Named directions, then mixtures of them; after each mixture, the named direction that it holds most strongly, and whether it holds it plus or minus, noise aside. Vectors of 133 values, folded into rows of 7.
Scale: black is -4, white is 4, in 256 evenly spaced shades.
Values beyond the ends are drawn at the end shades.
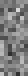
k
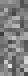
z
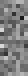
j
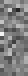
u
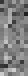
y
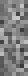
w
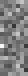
j, plus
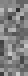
k, minus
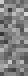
y, minus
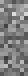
y, minus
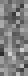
w, minus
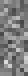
z, plus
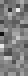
u, minus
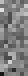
y, minus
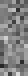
k, minus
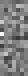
j, minus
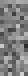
j, plus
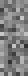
k, plus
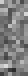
y, minus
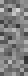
u, minus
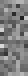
j, plus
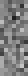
w, minus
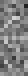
w, plus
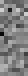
u, minus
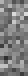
y, minus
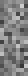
w, plus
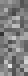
z, plus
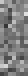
y, minus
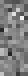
j, minus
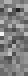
u, plus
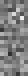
k, plus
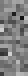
j, plus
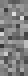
j, minus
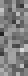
w, minus
